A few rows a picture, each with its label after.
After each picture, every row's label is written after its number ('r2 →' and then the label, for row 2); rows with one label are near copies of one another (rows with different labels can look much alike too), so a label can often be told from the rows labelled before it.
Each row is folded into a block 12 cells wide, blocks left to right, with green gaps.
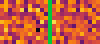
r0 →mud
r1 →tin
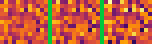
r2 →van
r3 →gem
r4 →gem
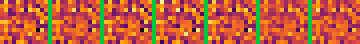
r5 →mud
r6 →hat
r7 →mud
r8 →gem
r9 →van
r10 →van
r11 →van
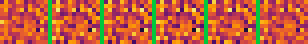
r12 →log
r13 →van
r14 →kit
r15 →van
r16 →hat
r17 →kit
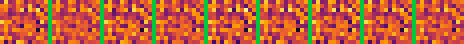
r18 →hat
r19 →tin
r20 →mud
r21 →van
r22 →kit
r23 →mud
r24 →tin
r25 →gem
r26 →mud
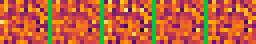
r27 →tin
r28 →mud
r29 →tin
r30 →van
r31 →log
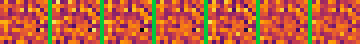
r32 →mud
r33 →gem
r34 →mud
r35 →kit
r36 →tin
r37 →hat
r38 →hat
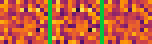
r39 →kit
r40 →van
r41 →tin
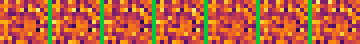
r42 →van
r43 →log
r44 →hat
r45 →log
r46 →hat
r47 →tin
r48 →gem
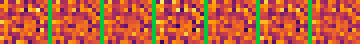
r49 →log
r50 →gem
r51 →gem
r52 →gem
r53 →mud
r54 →hat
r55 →tin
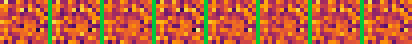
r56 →gem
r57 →van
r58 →hat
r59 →van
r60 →van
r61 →kit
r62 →gem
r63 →gem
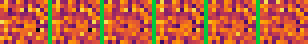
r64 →mud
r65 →mud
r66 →hat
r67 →gem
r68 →tin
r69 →gem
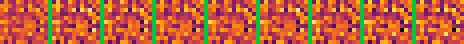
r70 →kit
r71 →kit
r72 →log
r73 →mud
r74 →mud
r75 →hat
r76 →tin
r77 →mud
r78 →mud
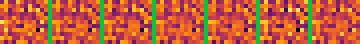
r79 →mud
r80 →mud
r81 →mud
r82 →gem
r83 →hat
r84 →mud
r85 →van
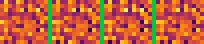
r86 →tin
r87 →hat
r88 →hat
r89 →hat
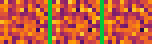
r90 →gem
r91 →tin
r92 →van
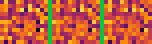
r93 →hat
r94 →mud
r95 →gem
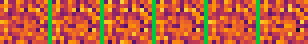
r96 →tin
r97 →van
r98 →kit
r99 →van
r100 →tin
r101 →mud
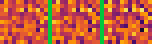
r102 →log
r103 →gem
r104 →kit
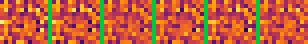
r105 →log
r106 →hat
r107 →tin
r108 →van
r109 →mud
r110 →kit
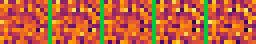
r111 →gem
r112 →gem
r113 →hat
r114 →log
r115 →log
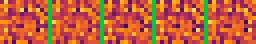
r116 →van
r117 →log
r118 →tin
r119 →tin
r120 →log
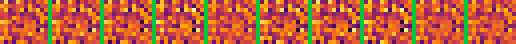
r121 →gem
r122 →log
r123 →hat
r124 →kit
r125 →kit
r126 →hat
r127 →gem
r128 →hat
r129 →hat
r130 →van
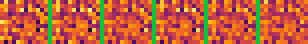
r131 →hat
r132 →kit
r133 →kit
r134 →kit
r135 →tin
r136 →gem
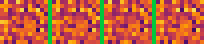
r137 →kit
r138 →log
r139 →gem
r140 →kit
